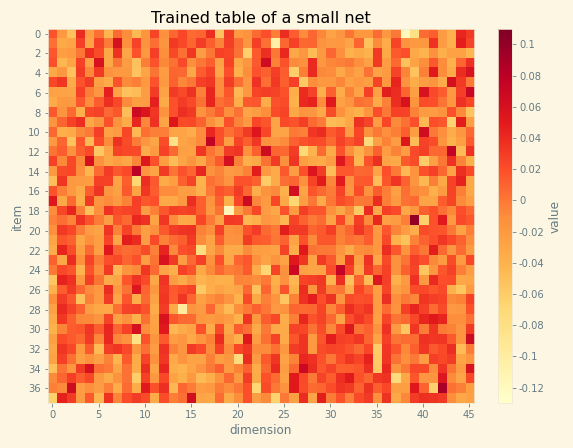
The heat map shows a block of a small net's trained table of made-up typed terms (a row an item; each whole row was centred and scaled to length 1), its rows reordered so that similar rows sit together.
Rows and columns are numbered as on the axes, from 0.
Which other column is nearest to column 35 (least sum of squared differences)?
0
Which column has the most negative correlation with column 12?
11
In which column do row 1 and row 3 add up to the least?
24
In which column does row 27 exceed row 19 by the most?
40
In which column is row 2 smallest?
21
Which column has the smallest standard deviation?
18
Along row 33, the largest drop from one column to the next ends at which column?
35
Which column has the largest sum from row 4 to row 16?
17
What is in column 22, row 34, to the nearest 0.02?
-0.04
